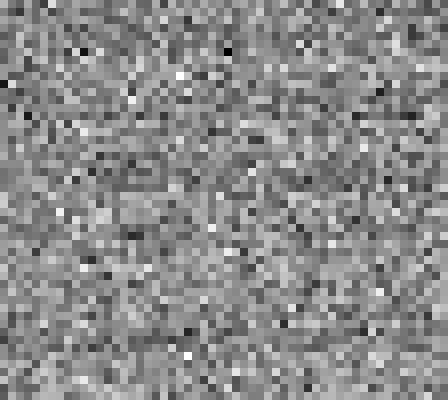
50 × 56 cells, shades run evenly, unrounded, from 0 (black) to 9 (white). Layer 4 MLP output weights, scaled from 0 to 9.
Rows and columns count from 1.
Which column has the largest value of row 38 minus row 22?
12
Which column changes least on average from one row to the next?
34
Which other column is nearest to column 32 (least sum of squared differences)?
10
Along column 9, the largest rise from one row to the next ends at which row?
17
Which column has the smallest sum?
52
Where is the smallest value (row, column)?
7, 29
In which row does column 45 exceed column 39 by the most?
49
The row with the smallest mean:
15
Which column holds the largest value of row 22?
32
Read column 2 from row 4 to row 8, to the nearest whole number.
4 4 4 5 5
